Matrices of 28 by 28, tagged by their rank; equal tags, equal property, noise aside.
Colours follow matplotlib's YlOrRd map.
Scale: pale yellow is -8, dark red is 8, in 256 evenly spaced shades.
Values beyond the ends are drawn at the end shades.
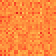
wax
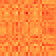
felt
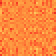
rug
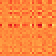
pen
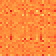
rug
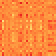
felt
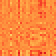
felt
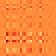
pen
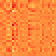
felt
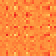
felt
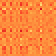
pen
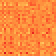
wax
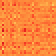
felt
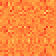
wax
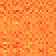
rug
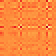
pen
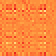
pen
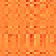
pen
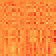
rug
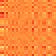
pen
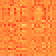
rug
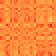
felt
